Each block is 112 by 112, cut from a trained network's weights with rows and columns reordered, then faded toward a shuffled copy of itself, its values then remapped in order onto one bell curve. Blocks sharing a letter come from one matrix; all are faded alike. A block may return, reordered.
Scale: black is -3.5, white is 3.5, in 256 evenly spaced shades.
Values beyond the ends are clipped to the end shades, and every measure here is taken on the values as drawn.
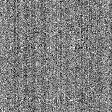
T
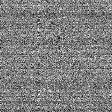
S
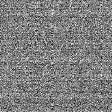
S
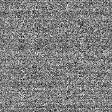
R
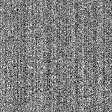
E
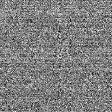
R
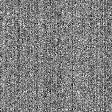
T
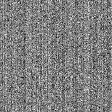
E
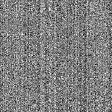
E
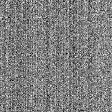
E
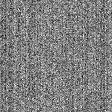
T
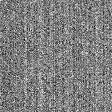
T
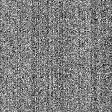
T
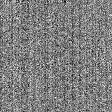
T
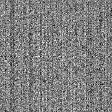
E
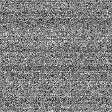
S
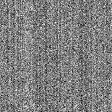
T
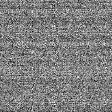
S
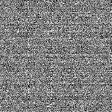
S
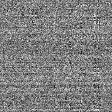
S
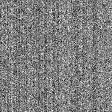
T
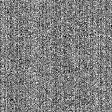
E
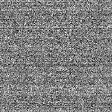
S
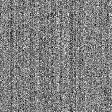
T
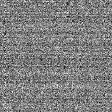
S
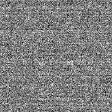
R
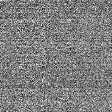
R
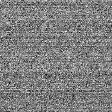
S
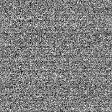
R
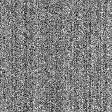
T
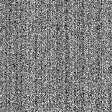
E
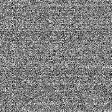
R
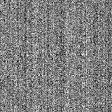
T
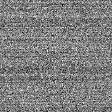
S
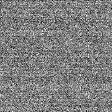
R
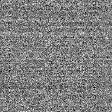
R
